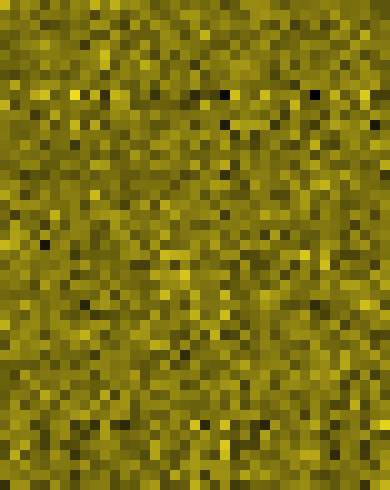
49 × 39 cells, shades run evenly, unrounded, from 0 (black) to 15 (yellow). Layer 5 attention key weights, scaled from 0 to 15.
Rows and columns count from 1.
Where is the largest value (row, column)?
10, 8
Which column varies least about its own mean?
7
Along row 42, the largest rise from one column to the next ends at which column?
32
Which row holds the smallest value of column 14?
27
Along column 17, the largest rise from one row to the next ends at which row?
26
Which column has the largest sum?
20
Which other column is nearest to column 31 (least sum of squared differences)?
6
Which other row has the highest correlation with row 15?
43
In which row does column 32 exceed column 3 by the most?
46
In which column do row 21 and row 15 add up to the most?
17
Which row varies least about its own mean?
16
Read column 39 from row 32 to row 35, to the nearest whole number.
11 8 5 8
